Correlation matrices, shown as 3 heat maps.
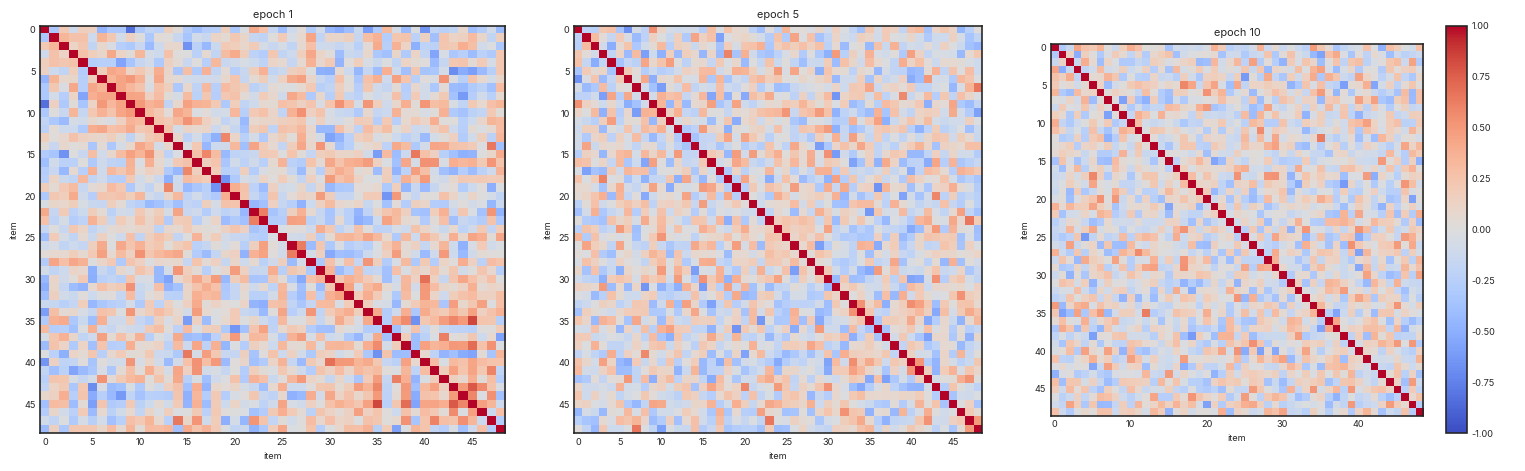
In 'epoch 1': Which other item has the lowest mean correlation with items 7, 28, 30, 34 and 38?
0
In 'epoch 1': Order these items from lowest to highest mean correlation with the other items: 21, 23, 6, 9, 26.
21, 23, 26, 6, 9
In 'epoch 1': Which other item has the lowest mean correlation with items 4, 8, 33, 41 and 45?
5
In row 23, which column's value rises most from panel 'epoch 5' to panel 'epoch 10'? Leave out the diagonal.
37
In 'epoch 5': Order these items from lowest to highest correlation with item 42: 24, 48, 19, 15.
19, 15, 48, 24
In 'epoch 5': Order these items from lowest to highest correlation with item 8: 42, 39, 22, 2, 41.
2, 41, 22, 42, 39
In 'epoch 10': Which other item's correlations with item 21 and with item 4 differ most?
28
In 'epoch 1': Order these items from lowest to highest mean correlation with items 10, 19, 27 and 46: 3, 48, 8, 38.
38, 48, 3, 8
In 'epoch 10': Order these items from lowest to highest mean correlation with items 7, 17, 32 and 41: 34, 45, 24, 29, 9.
9, 45, 34, 29, 24
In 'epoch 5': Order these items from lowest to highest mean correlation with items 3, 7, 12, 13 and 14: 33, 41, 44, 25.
25, 41, 44, 33
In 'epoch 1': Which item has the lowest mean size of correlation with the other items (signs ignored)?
24
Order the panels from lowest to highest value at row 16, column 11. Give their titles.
epoch 5, epoch 10, epoch 1
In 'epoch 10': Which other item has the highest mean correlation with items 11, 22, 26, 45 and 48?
10
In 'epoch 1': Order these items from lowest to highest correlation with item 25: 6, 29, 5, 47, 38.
29, 5, 47, 6, 38
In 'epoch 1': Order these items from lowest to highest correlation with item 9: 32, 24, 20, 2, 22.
2, 22, 24, 20, 32
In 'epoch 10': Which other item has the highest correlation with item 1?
37
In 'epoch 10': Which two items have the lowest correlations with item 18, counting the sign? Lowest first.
38, 32
